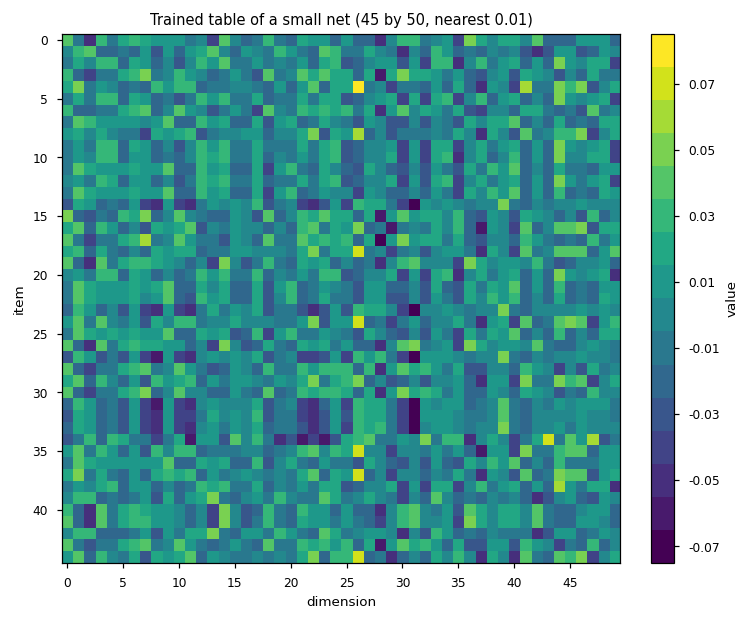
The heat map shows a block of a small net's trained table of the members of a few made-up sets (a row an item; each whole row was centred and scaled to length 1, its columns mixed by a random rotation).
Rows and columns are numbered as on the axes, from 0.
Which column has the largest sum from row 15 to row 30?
6
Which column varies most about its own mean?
26
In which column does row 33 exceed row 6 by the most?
28
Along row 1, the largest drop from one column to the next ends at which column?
3
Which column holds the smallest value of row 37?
37
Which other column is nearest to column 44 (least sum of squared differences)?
1
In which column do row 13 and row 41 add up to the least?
35
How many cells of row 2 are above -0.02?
38
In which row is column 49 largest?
18
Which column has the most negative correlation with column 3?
27
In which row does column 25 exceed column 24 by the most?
34
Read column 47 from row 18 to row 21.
-0.02 0 0.01 -0.02
